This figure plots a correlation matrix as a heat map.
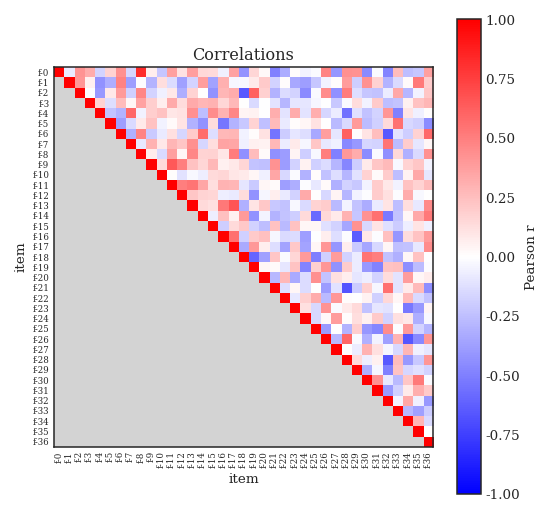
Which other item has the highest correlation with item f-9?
f-11
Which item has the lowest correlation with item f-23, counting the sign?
f-34
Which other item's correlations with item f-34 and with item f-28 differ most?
f-26
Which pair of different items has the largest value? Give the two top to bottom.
f-0, f-8
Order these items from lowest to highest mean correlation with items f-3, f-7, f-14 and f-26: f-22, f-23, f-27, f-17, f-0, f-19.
f-22, f-27, f-19, f-23, f-0, f-17
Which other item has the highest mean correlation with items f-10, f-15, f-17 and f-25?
f-4
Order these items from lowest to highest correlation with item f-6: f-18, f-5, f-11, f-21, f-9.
f-21, f-5, f-9, f-18, f-11
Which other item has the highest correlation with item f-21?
f-32
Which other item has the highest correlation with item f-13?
f-17
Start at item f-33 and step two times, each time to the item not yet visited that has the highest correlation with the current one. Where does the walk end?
f-29
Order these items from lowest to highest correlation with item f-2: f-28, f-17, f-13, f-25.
f-25, f-13, f-17, f-28
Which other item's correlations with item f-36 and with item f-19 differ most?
f-14
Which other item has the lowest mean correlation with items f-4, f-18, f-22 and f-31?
f-2
